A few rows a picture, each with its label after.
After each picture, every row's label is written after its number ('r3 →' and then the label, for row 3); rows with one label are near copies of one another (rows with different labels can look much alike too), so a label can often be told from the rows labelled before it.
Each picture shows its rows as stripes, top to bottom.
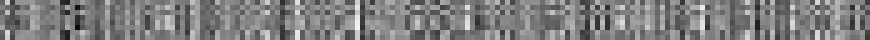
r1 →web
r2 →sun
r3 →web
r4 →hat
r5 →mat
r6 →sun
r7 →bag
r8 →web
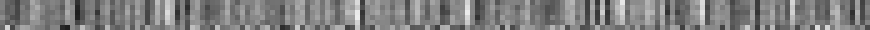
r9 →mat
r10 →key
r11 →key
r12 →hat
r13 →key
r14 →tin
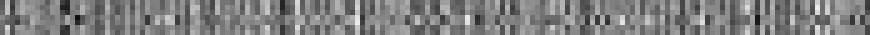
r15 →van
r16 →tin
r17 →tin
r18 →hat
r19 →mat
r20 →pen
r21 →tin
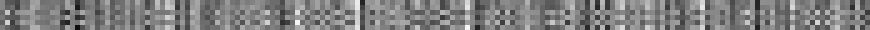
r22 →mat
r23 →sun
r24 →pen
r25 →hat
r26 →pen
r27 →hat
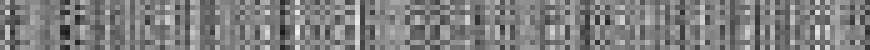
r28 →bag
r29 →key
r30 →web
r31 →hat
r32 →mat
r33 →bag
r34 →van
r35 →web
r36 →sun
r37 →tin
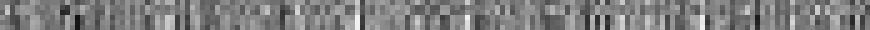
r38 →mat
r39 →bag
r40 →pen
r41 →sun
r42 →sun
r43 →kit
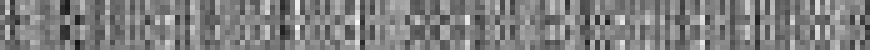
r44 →pen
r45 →van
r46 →web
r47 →key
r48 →mat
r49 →van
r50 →tin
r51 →tin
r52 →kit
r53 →sun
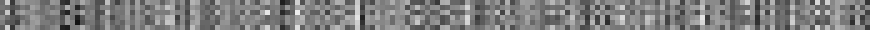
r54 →tin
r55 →sun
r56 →pen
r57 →kit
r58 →sun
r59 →web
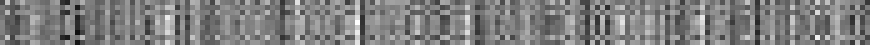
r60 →van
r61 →sun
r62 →tin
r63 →key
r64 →mat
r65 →hat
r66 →hat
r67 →tin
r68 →sun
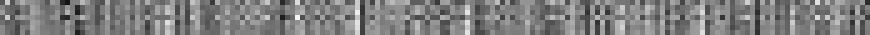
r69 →van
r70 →kit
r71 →sun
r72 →bag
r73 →key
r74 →mat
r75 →sun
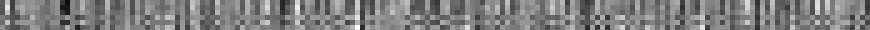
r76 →tin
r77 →web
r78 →van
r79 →mat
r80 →bag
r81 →kit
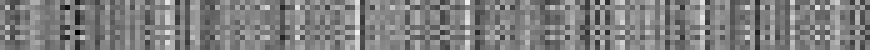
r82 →key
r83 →van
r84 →sun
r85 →sun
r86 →kit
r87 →web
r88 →hat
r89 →bag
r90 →key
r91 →kit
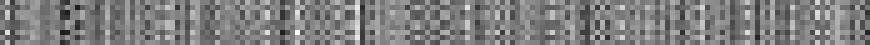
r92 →tin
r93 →kit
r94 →web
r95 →web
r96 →key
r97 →kit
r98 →web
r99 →mat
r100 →web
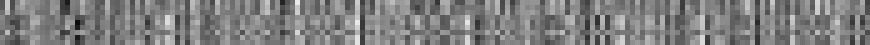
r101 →van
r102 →web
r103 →pen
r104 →key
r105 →hat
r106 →kit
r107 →van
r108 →kit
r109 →mat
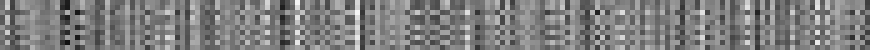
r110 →pen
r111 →tin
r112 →kit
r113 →bag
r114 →bag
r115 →kit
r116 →pen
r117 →key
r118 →tin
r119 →hat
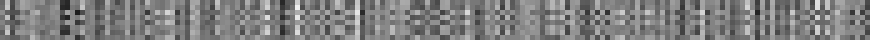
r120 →tin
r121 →pen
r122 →hat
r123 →pen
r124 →hat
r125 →pen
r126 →pen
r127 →hat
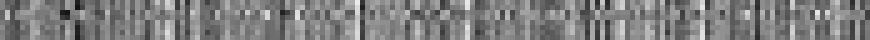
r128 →key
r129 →sun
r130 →tin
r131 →pen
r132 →mat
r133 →sun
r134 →key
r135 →sun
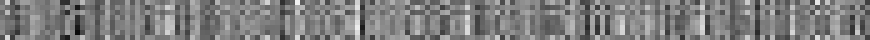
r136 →pen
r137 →sun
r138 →tin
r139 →key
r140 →kit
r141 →kit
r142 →sun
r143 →web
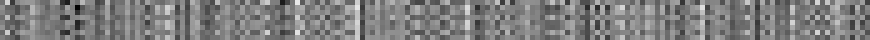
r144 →pen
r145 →kit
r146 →key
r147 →pen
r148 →hat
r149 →kit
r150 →pen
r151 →mat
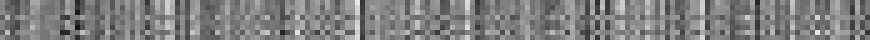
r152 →hat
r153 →key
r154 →sun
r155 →van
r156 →mat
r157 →hat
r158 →bag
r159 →kit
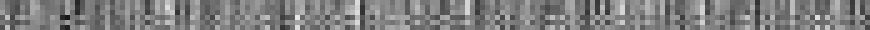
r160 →hat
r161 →key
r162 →kit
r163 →van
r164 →mat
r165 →van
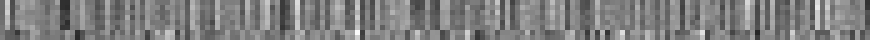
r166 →web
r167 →tin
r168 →web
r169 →tin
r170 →bag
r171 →tin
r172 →mat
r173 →hat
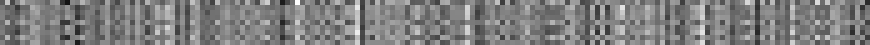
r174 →van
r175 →mat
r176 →key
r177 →sun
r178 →bag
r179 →key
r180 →mat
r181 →van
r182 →sun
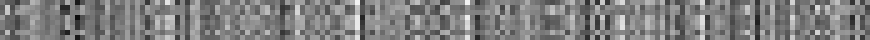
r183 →key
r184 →tin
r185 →web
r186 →kit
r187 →mat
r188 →kit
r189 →tin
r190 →hat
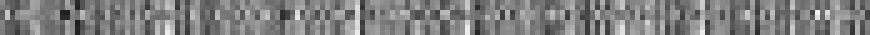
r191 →key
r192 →hat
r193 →tin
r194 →bag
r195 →hat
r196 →key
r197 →key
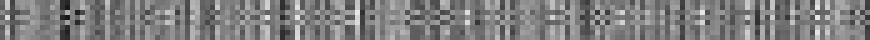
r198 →web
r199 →bag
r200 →sun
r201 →web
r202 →kit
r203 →van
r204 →tin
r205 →van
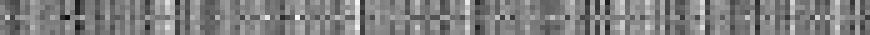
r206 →hat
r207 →sun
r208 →kit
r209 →pen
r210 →hat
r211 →hat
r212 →hat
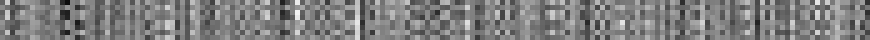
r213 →van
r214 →key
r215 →van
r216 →pen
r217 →kit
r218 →hat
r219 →web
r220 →hat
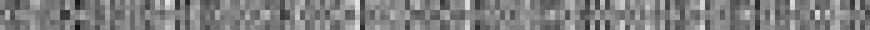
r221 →key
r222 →sun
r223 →web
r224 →tin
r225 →hat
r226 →kit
